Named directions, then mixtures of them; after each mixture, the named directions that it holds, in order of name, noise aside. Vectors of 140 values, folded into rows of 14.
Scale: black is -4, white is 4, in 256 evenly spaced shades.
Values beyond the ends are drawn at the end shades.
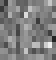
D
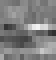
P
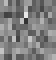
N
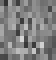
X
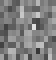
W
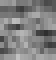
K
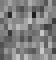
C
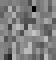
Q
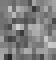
K, P, Q.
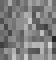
C, D, W.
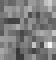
D, K, X.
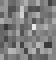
D, P, W.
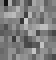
N, P, X.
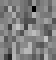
Q.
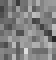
D, Q, W.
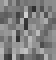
N, Q.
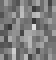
Q, W.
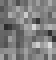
D, P, W.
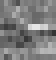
P.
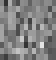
X.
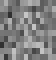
C, N, W.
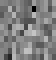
Q.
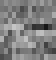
C, P, Q.
